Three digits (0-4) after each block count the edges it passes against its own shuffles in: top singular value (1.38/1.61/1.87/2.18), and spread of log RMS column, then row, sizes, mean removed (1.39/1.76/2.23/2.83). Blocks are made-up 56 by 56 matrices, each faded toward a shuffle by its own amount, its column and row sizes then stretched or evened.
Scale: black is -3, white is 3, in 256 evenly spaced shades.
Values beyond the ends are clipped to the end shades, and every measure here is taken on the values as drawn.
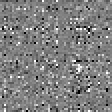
1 3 3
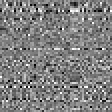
4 0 4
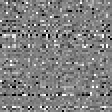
4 0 4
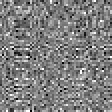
4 1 1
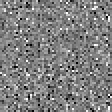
0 3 1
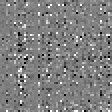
1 4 3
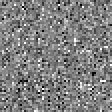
2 2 1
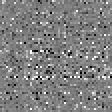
2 1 3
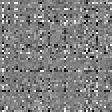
1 4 4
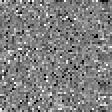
1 0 0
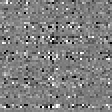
0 2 4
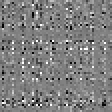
2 4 4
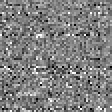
1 1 3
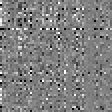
3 4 3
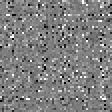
0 2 3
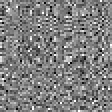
4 2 0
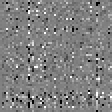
1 3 3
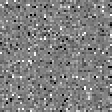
0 1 2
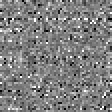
3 1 3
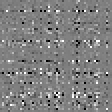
1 4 4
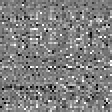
3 0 2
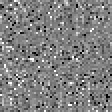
2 0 1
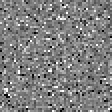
2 0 0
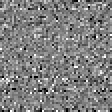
1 1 3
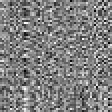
4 3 0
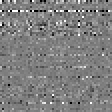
4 1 4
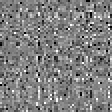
4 2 1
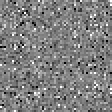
0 2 1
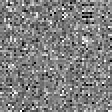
2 2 0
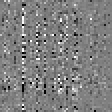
3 4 2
